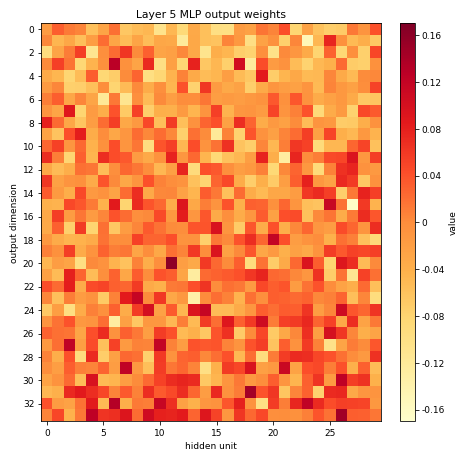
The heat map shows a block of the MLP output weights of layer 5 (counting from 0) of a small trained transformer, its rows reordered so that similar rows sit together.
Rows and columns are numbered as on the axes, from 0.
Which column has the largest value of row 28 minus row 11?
21
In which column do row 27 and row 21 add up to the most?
2
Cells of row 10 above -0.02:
20
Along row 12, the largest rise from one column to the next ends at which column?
14
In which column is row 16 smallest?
23
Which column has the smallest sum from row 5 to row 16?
24
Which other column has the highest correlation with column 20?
18
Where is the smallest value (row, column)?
15, 27
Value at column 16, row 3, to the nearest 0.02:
-0.08
